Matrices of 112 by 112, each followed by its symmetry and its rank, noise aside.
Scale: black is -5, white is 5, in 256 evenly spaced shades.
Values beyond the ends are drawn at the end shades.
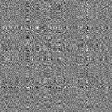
antisymmetric, rank six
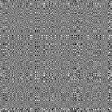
antisymmetric, rank four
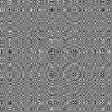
symmetric, rank three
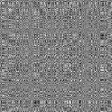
symmetric, rank four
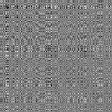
symmetric, rank three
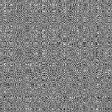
no symmetry, rank six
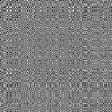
symmetric, rank three
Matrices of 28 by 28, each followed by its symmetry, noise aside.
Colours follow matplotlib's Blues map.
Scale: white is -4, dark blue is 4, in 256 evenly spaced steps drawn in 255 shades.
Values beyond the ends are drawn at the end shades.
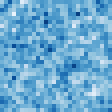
symmetric.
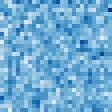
antisymmetric.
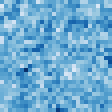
symmetric.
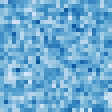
antisymmetric.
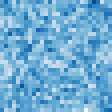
no symmetry.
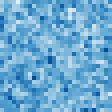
symmetric across the other diagonal.
